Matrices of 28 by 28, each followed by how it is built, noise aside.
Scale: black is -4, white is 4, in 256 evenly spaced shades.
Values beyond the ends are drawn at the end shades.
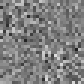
block diagonal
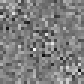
block diagonal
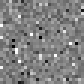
sparse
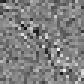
banded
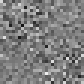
block diagonal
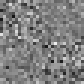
block diagonal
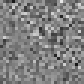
upper triangular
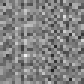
repeating rows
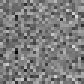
repeating rows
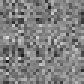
blocks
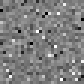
sparse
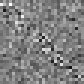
banded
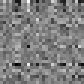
low rank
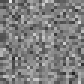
blocks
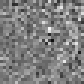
upper triangular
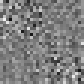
block diagonal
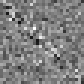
banded
